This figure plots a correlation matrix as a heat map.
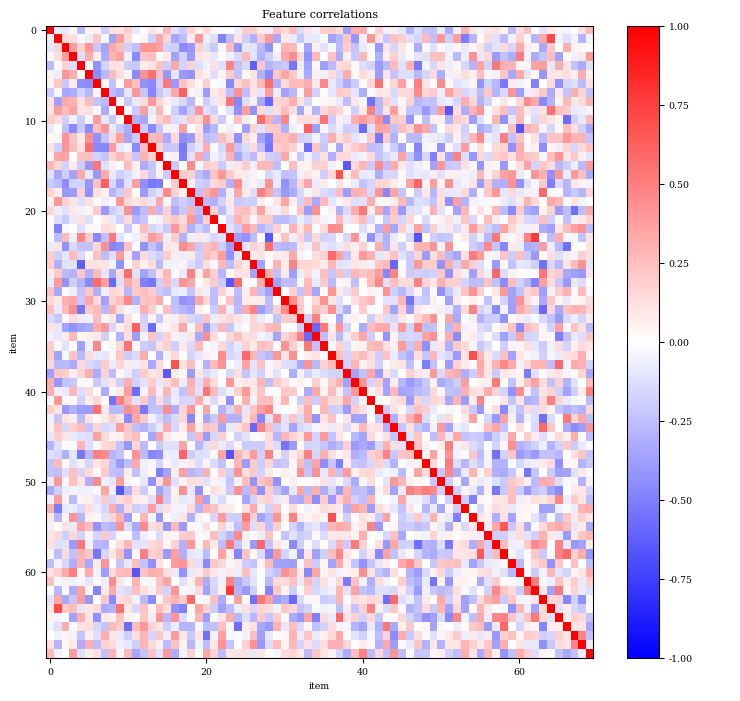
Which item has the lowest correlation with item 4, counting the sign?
26
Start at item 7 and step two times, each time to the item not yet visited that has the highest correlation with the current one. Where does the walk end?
47
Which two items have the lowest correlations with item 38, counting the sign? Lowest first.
15, 61
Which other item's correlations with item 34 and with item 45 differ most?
33
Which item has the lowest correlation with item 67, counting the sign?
20
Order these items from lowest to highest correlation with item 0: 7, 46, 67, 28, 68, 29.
46, 7, 28, 67, 68, 29
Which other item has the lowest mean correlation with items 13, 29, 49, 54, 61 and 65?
28
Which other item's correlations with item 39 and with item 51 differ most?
57
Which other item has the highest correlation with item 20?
40
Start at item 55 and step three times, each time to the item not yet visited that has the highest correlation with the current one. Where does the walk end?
43
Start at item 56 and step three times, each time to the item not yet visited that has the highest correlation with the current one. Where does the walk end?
6
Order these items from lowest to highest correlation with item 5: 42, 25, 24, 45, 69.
42, 24, 45, 25, 69
